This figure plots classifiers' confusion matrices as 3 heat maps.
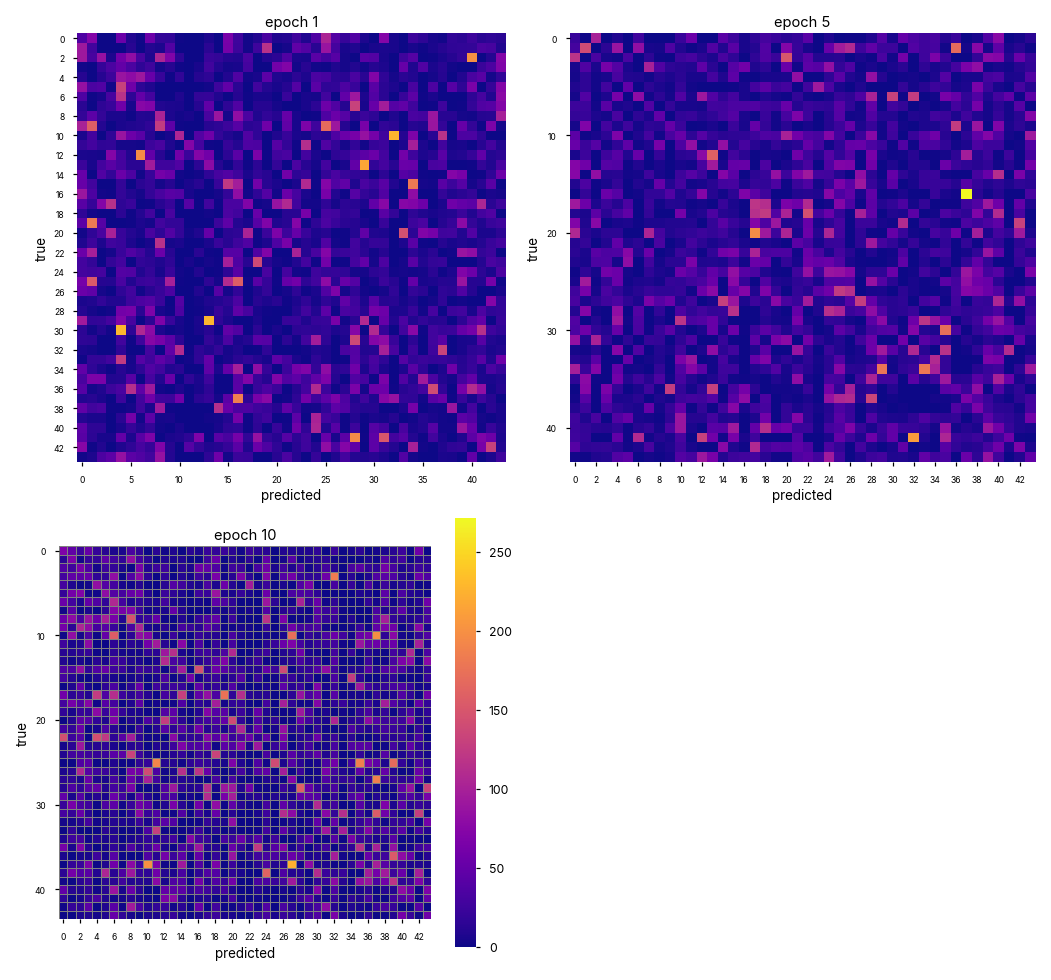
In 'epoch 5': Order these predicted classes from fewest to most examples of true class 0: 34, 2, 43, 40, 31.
43, 34, 31, 40, 2
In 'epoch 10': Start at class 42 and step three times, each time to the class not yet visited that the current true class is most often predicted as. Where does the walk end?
18
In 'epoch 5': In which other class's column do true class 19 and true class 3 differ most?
42
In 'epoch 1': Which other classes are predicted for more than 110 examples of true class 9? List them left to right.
1, 8, 25
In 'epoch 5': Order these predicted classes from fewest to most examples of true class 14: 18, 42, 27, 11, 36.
36, 18, 11, 42, 27
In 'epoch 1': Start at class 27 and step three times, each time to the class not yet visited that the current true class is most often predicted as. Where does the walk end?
16
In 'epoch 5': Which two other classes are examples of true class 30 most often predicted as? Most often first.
35, 32
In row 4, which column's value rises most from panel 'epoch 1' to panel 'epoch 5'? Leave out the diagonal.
21
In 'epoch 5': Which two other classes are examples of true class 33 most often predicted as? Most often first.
34, 11
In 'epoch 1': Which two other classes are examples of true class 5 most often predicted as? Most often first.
4, 0
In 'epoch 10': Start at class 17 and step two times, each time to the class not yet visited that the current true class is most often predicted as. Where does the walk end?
28
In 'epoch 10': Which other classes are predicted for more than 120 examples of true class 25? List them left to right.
11, 35, 39
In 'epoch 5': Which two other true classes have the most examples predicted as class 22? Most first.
18, 17
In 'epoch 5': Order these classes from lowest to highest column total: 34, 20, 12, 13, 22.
34, 12, 20, 13, 22
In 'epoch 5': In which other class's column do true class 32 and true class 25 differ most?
41
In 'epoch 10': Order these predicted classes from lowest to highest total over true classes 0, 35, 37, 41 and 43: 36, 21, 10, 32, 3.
21, 36, 32, 3, 10
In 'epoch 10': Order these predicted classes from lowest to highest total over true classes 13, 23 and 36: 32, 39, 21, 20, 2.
21, 2, 20, 32, 39
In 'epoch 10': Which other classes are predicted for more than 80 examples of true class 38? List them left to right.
5, 8, 24, 30, 36, 42
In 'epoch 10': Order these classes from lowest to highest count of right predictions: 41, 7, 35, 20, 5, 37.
41, 7, 5, 37, 35, 20
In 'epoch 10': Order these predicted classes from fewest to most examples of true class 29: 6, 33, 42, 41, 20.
33, 42, 41, 6, 20
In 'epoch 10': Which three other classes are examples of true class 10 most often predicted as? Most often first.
37, 27, 6
